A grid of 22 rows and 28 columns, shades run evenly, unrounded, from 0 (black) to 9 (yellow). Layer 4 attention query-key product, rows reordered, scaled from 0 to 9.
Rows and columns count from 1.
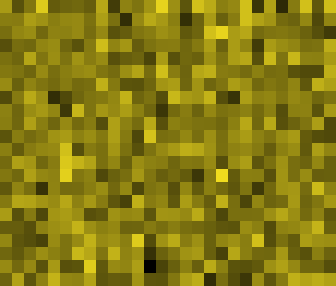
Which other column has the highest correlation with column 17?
15
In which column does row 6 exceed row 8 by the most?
14
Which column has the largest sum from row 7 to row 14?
21
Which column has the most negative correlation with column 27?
18
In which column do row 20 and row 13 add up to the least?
19
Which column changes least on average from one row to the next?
5
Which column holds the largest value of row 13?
6
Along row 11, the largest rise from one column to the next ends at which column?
13
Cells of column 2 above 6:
3
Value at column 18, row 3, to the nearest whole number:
8
